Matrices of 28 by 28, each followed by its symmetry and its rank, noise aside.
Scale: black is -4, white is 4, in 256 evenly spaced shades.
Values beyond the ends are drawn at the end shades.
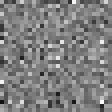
no symmetry, rank six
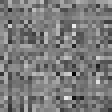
no symmetry, rank four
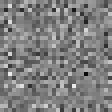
antisymmetric, rank six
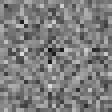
symmetric, rank six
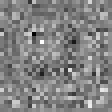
symmetric, rank six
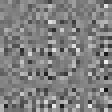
antisymmetric, rank four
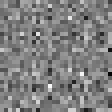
no symmetry, rank four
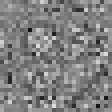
symmetric, rank six
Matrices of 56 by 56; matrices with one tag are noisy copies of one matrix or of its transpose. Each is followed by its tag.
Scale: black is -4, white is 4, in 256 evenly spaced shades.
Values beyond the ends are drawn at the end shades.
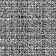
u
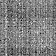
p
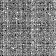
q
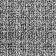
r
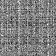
u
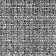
r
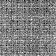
r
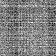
p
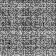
q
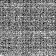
q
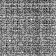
r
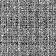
u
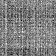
p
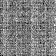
q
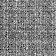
r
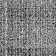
p
